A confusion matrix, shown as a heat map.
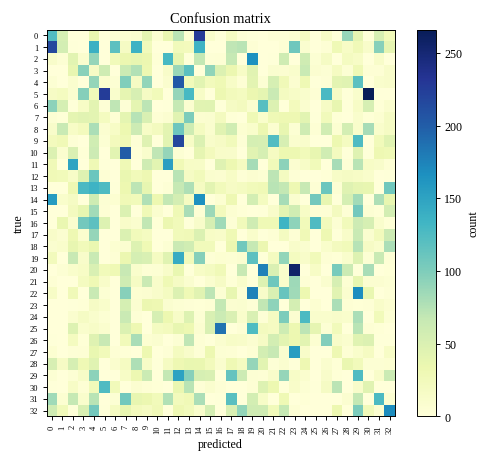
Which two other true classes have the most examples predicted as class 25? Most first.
16, 14
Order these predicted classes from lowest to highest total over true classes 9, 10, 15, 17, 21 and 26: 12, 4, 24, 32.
24, 32, 12, 4
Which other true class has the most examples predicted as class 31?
1
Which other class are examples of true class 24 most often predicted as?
22
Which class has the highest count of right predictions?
5
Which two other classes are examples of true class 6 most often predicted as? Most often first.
20, 0
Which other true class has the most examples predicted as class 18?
32
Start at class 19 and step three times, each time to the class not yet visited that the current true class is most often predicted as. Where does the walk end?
29
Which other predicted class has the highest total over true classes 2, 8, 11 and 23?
19
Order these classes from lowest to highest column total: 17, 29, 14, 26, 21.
26, 17, 21, 14, 29
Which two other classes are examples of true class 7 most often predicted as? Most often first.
13, 8
